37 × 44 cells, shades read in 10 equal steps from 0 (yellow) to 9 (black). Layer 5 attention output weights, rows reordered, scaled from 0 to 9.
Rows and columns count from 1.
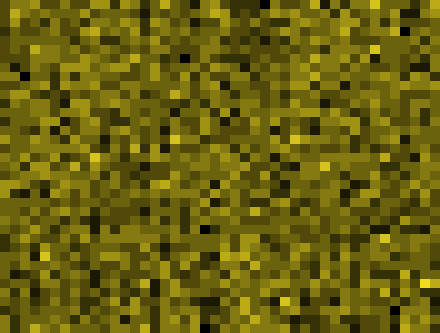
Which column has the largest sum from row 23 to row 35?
10
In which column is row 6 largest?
33
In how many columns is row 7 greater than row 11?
17
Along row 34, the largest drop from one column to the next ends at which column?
29
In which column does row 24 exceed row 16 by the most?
30
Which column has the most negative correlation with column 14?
24
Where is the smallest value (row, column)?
32, 43
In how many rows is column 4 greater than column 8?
13
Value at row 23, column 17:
7
